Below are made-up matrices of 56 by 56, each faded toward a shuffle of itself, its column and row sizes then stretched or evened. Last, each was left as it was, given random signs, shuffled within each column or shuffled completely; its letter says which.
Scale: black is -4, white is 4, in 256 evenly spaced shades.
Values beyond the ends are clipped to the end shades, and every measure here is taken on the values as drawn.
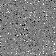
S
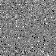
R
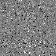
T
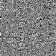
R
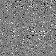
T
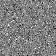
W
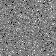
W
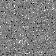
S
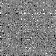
R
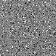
T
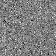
S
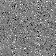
S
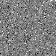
S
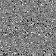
R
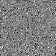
R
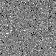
W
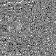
R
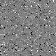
R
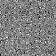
R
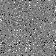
T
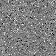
W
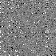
R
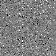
S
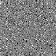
R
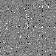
T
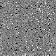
R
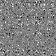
R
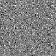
R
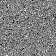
W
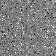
S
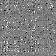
R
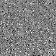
T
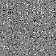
R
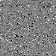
T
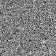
T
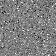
W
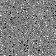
S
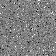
W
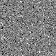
S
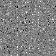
T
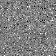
T
